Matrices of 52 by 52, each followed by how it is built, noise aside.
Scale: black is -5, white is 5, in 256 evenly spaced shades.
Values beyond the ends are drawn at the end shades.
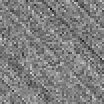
Toeplitz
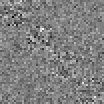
block diagonal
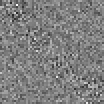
block diagonal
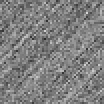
Hankel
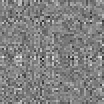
low rank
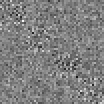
block diagonal
